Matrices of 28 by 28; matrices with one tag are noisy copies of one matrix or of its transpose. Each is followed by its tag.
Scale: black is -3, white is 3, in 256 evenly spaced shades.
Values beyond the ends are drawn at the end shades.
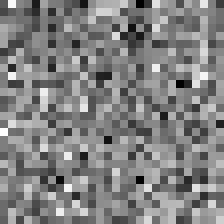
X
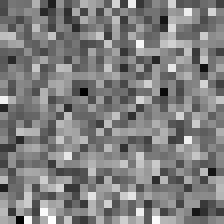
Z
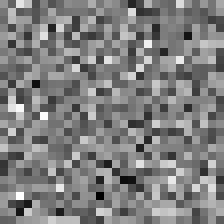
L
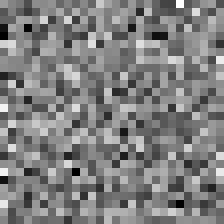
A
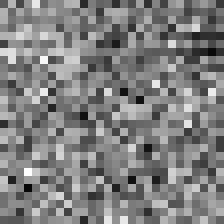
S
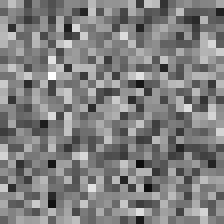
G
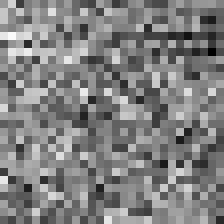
S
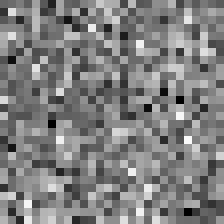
Z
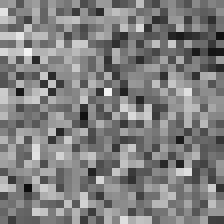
S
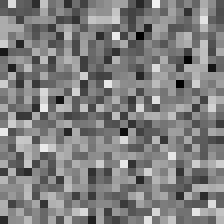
X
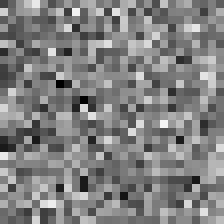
X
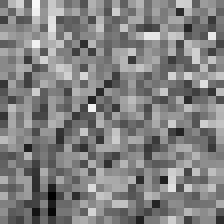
S
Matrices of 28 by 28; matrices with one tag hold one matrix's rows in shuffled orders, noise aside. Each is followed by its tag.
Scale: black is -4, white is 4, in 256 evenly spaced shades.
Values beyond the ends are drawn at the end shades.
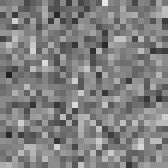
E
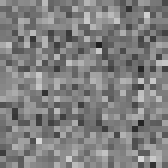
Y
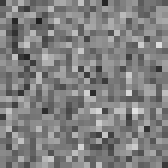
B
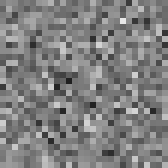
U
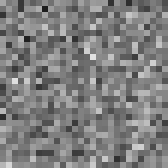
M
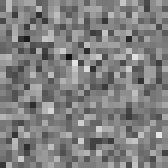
B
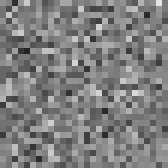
B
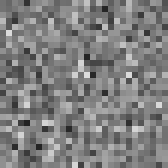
B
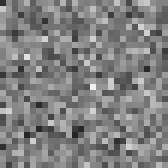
M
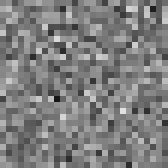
U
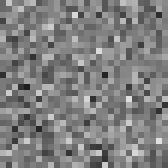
B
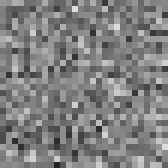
E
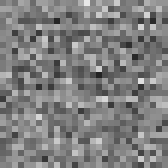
Y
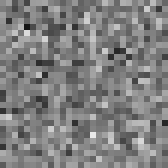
M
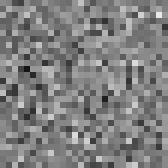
B
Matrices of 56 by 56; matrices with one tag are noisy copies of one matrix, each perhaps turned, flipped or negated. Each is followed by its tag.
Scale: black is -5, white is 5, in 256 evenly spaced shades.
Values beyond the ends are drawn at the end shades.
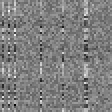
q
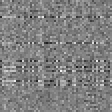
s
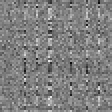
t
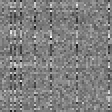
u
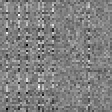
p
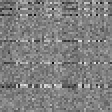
q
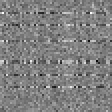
t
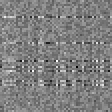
s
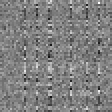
t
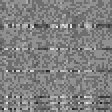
q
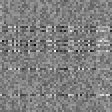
s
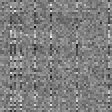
u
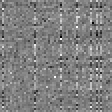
u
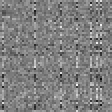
u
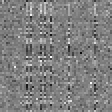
s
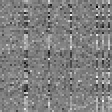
q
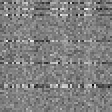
q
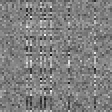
s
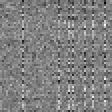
p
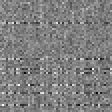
p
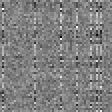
u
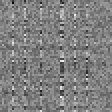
t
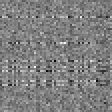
s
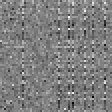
p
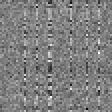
t
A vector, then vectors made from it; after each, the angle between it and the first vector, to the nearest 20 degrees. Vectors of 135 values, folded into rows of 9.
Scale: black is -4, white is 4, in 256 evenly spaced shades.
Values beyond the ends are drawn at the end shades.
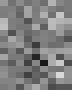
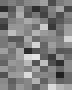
140 degrees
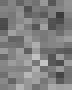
160 degrees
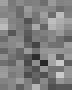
20 degrees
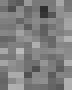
100 degrees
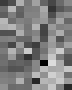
60 degrees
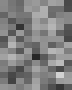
60 degrees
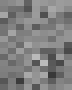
120 degrees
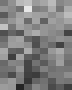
60 degrees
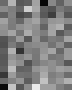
80 degrees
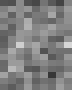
100 degrees
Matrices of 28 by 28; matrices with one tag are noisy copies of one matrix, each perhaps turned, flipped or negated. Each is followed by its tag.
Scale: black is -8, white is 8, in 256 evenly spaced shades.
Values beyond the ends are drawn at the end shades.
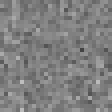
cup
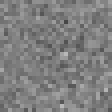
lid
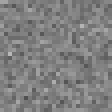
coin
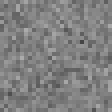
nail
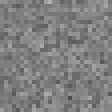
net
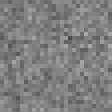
cup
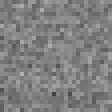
cup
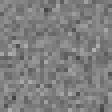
coin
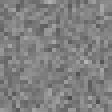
net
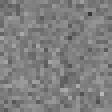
lid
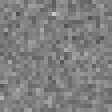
nail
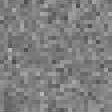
net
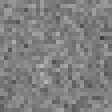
lid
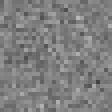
nail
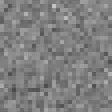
nail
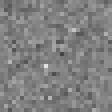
net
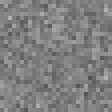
nail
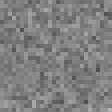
net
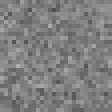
net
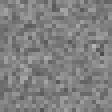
coin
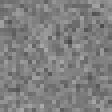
lid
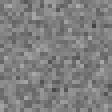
nail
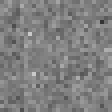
cup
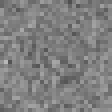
lid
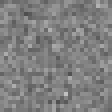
coin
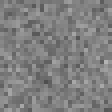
lid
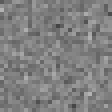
nail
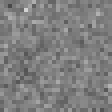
nail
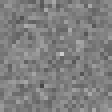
nail
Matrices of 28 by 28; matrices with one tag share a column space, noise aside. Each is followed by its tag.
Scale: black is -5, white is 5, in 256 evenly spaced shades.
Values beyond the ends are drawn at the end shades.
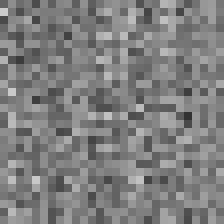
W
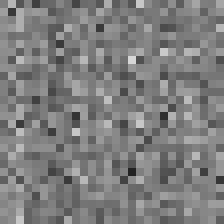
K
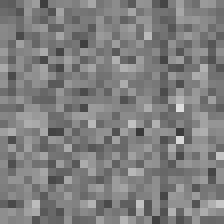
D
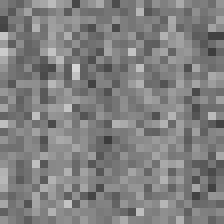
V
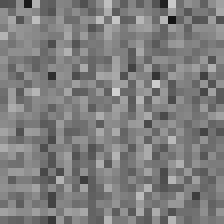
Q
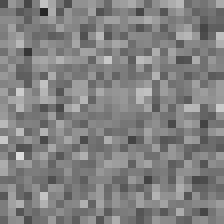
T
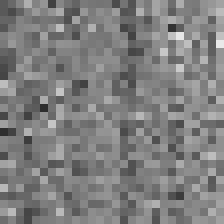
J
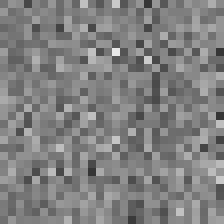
K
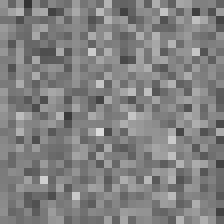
W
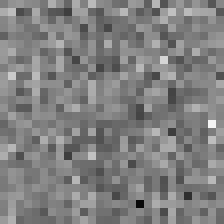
T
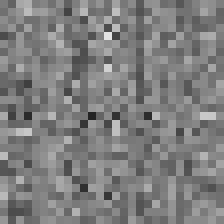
J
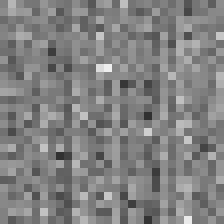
J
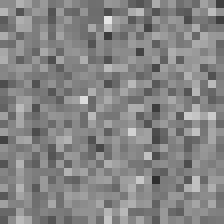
W
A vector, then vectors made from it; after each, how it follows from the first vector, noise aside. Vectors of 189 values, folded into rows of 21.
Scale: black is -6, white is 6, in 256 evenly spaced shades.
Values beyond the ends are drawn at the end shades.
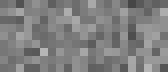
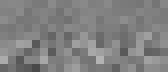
reversed, partly zeroed.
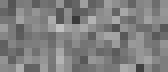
wrapped around, negated.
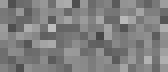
wrapped around, negated.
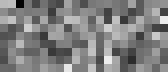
wrapped around, negated, scaled up.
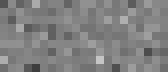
reversed, partly zeroed.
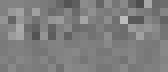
reversed, partly zeroed.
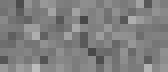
reversed, negated, partly zeroed.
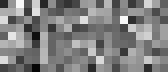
reversed, scaled up.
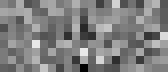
wrapped around, scaled up.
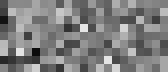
wrapped around, scaled up.
